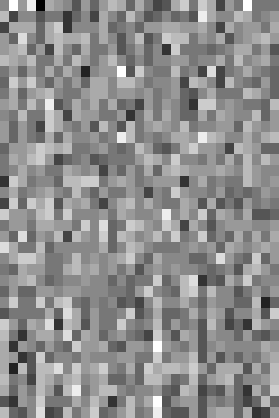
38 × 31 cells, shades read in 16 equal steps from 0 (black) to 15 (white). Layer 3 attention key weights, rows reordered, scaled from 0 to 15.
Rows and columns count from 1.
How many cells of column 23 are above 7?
20
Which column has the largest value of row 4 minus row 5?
19
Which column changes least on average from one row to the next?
11
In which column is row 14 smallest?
26
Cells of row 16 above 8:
17
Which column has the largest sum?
18
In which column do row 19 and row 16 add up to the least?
12
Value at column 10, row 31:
10
